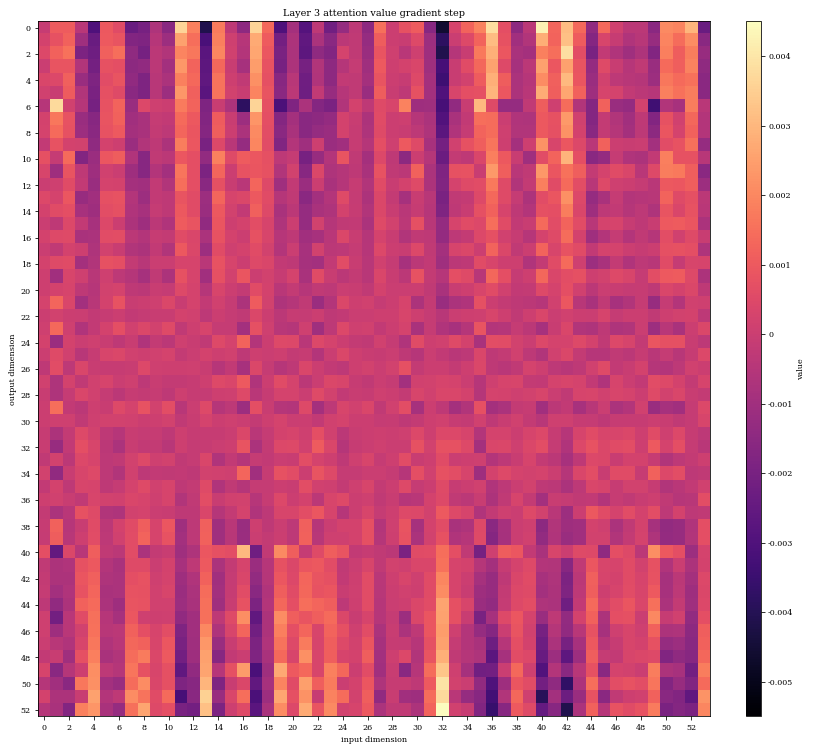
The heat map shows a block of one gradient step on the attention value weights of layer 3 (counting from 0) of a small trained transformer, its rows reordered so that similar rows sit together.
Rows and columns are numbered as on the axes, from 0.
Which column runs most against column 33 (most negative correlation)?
1
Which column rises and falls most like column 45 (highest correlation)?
29
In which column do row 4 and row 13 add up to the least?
32
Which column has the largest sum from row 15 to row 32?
42
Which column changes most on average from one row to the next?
16
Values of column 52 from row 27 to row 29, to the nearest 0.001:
0 0 0
